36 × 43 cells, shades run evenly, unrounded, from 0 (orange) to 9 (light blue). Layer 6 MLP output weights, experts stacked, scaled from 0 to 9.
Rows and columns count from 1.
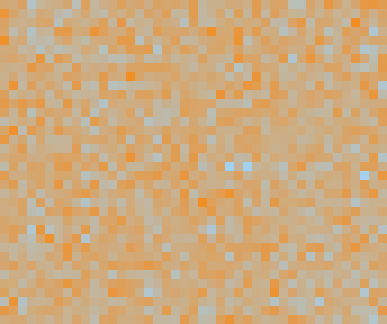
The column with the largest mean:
4
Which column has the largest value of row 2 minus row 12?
8
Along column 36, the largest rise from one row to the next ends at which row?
34
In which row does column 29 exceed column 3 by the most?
24
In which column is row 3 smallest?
40
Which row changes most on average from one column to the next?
19
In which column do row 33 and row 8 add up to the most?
41
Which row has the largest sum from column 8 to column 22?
7
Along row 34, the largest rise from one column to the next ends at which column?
3
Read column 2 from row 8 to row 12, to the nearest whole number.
5 4 1 5 3
